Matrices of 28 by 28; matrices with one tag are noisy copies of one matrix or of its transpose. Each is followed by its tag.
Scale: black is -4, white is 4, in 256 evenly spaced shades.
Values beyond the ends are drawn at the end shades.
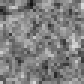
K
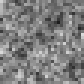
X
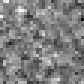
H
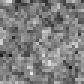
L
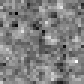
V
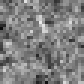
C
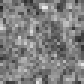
C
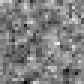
X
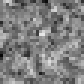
L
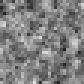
K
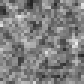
K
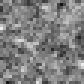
C
